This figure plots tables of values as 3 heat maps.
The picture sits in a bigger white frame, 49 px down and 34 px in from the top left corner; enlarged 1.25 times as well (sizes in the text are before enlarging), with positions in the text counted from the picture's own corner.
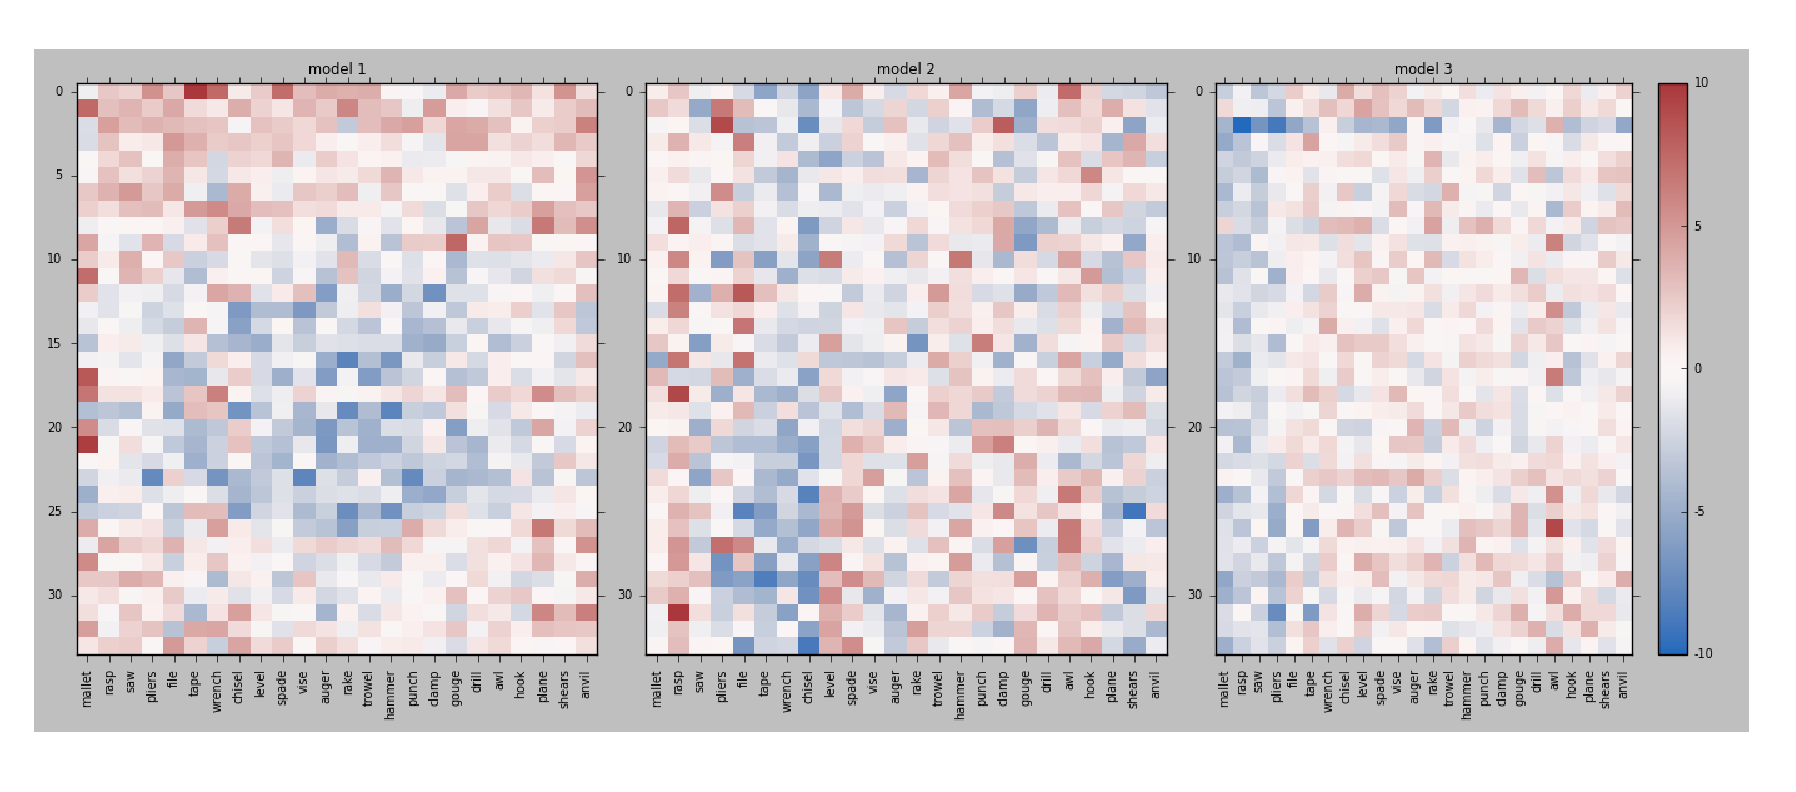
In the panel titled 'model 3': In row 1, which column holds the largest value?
level
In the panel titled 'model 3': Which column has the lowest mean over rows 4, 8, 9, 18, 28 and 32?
rasp
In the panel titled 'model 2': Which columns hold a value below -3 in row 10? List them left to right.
pliers, tape, chisel, auger, clamp, plane
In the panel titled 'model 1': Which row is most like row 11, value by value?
10
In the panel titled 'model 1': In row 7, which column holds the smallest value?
clamp
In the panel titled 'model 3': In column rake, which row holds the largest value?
8
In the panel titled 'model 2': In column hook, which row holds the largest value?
5
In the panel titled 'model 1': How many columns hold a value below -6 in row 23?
4
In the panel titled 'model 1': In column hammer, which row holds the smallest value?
19
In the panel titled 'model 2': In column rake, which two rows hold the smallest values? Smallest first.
15, 5
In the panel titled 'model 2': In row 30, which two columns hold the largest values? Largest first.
level, rasp
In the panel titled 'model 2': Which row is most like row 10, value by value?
28
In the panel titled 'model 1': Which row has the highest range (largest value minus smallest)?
21
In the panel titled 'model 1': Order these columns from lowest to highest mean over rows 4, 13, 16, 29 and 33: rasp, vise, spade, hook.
vise, spade, hook, rasp
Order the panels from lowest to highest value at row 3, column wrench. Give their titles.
model 2, model 3, model 1
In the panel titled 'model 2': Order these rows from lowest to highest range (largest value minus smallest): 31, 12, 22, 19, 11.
19, 11, 22, 12, 31
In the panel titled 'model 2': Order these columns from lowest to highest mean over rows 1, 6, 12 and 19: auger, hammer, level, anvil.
level, anvil, auger, hammer
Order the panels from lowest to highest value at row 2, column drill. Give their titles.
model 3, model 2, model 1
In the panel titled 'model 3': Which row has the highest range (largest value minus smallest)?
26
